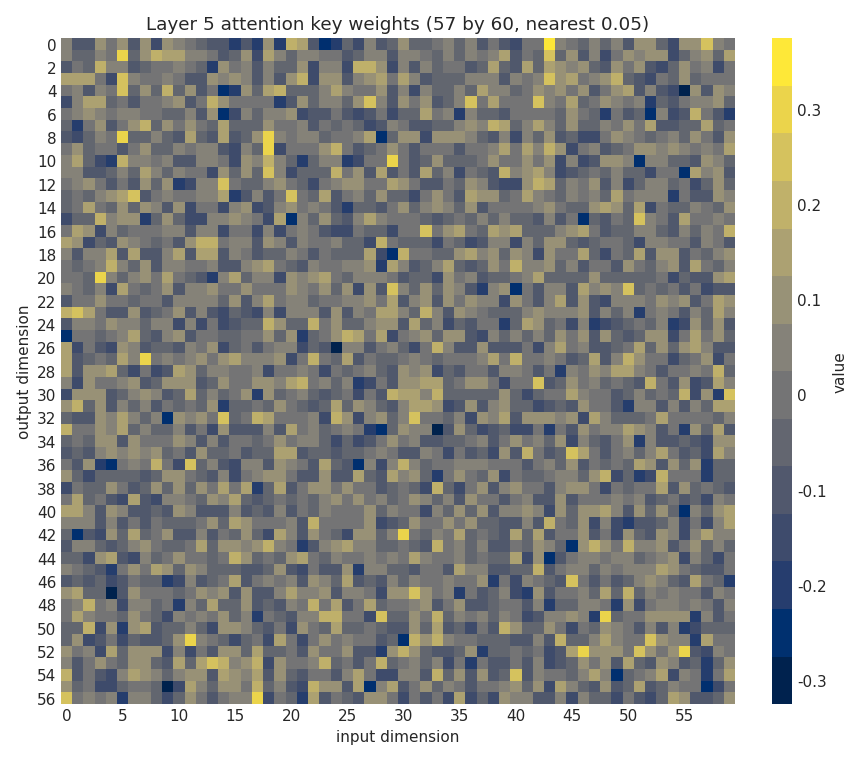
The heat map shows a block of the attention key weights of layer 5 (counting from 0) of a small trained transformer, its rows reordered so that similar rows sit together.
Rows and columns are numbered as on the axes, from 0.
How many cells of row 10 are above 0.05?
12
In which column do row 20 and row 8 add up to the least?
13
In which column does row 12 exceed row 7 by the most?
1
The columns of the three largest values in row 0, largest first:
43, 57, 20
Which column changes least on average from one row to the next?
41
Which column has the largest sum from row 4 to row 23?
18
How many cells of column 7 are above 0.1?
4
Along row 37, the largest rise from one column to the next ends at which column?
53
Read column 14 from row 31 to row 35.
-0.2 0.25 0.1 -0.1 -0.05
